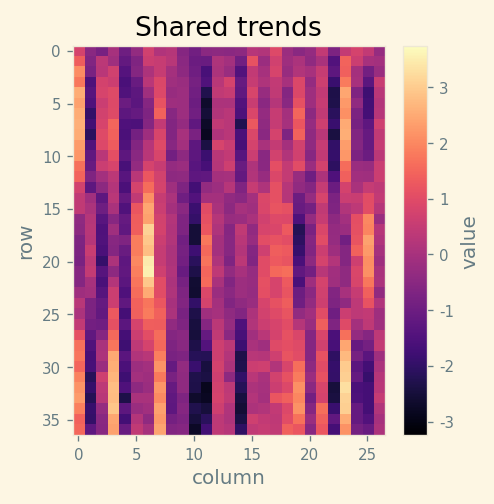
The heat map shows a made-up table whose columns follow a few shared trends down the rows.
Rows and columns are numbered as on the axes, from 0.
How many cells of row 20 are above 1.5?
4
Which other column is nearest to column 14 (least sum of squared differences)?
1
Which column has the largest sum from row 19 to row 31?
6
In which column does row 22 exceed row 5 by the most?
11
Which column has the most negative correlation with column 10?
18
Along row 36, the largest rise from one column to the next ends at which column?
23
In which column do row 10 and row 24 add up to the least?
10
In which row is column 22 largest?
20
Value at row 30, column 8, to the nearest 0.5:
-1
